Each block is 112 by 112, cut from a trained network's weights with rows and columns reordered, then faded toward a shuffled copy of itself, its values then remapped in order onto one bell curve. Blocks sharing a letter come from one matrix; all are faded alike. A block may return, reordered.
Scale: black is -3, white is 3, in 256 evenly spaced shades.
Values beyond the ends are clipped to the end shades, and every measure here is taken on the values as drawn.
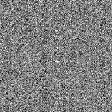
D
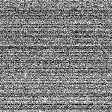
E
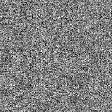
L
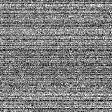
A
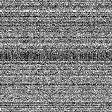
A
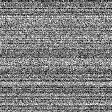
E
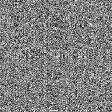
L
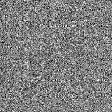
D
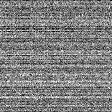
E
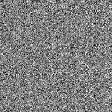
D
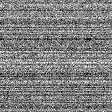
A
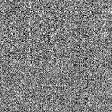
L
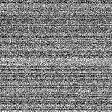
E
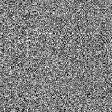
L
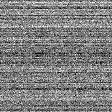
A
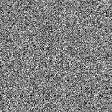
D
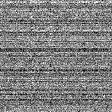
A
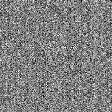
D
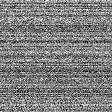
E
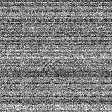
E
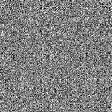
L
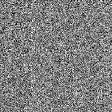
L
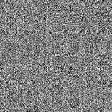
D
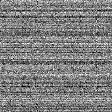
A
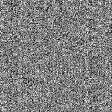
D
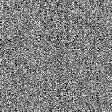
L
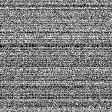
E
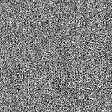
L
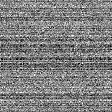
E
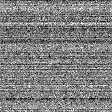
A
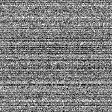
A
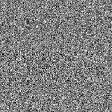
D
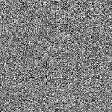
L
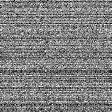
E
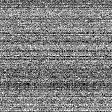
E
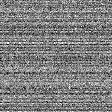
E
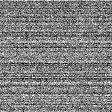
A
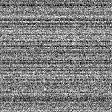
E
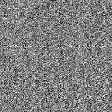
L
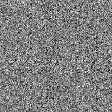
L
